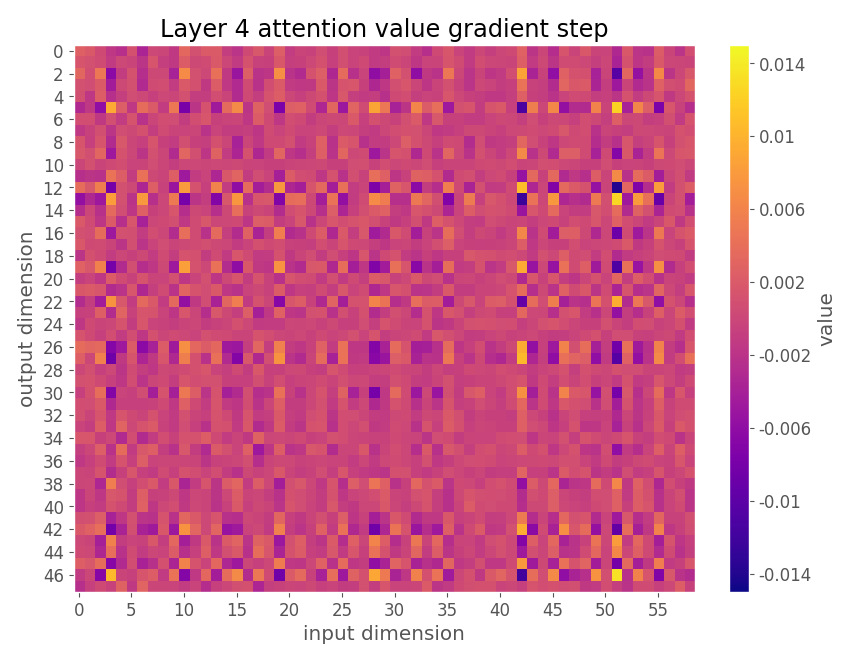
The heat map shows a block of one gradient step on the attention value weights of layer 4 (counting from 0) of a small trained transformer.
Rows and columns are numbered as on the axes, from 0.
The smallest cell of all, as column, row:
51, 12
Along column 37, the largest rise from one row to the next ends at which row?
13
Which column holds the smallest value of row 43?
42
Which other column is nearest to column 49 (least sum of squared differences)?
9
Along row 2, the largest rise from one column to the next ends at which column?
52
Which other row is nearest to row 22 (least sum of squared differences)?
5
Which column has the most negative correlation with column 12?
57
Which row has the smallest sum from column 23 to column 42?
19
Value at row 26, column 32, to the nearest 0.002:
-0.004
